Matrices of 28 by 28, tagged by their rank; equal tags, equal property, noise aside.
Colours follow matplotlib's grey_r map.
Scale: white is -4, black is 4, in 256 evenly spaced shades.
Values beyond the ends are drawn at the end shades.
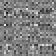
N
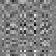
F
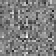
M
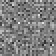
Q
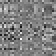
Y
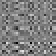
F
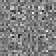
M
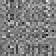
N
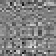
N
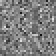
Q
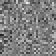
M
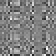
F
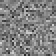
Q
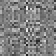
Y
